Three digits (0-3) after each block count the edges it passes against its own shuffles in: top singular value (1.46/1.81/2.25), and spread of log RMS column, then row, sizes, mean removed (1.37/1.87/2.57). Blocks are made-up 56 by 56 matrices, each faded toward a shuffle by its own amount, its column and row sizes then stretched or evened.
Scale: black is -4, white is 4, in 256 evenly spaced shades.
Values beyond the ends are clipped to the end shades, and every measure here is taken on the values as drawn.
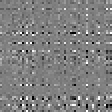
3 3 3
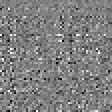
1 2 3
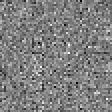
1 2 1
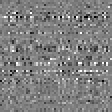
3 1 3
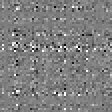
0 2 3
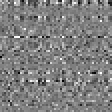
3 0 3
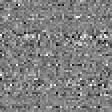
1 0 3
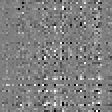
2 3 3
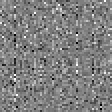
2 2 0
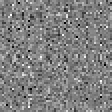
2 2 0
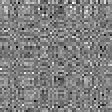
3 0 2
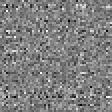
2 1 2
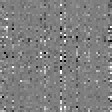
1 3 2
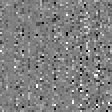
0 3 0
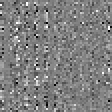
1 3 1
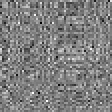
3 0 2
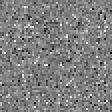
0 1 1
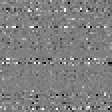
1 1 3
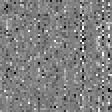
2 3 0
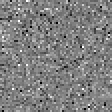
0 0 0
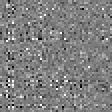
2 2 2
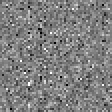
0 2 0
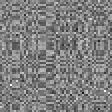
3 0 0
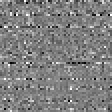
0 1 3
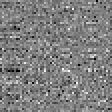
2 0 2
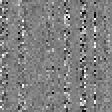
1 3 0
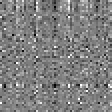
3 2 2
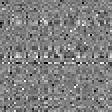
3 0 2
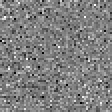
0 0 1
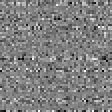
2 0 3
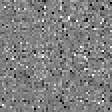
2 1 1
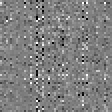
1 3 1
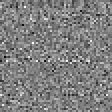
1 0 1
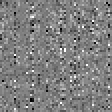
0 3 0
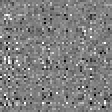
2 2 2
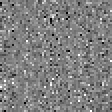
1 2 0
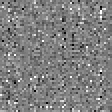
0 2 0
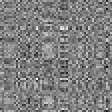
3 2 2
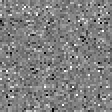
0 1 1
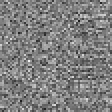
2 0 0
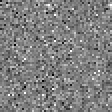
0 1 0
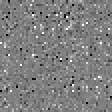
0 2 1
